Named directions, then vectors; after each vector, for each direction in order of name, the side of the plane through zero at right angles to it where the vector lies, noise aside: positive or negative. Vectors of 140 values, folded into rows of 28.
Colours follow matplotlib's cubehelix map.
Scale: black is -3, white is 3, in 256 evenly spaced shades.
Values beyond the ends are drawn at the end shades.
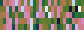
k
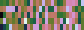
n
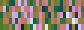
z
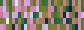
positive, negative, positive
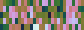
negative, positive, positive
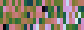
negative, positive, positive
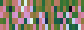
positive, negative, positive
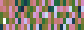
negative, positive, negative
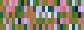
positive, positive, negative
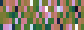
positive, positive, negative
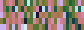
negative, negative, negative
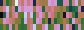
positive, positive, positive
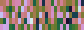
positive, negative, positive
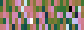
positive, negative, positive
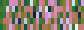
positive, positive, negative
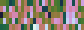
negative, positive, positive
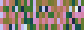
negative, negative, negative
